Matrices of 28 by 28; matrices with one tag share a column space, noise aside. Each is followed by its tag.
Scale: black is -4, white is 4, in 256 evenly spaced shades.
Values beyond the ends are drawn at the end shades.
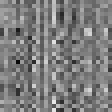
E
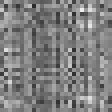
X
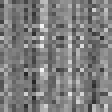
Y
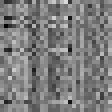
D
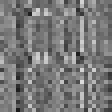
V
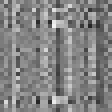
X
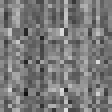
E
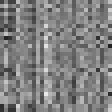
Y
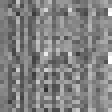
V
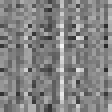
Y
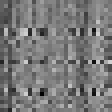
E
